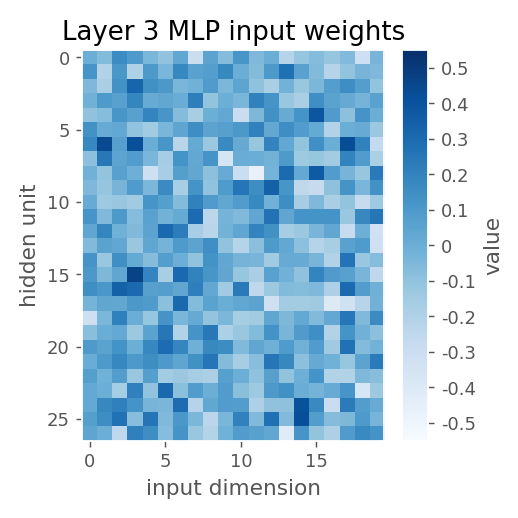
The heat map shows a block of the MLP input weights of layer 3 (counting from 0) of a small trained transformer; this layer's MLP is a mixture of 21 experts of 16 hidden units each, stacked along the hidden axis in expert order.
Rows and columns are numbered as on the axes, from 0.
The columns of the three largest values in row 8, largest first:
15, 13, 19
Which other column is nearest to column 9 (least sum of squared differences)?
0
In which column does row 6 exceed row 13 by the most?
3
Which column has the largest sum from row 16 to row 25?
2
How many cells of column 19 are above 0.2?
3
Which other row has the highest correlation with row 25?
22
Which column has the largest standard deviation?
17
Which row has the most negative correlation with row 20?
11
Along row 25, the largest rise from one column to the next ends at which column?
14
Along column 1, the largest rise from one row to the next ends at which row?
6
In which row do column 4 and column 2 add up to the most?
25
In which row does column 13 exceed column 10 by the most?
8
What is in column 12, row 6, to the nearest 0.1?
0.2
